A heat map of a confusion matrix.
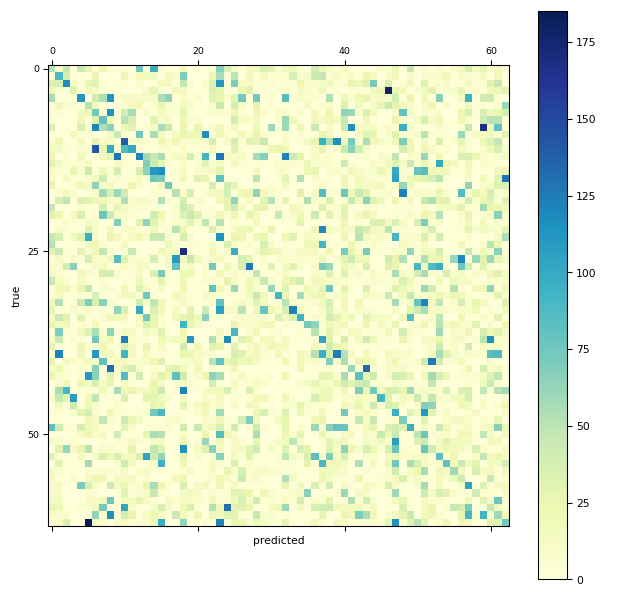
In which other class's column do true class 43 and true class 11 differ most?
6
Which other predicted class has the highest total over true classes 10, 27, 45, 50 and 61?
37
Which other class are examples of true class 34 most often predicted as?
49
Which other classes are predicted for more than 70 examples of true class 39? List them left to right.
1, 6, 10, 37, 60, 61
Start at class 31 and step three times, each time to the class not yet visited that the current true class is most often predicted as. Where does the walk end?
36
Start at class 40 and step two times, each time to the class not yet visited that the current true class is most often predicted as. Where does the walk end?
18
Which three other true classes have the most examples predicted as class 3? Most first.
45, 27, 46
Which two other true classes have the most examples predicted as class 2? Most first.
44, 52
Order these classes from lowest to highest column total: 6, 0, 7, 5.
0, 7, 5, 6
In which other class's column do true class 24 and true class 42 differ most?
5
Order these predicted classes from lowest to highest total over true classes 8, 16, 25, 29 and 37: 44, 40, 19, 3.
3, 44, 19, 40
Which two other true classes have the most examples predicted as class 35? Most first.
58, 18
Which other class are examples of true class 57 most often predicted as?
4
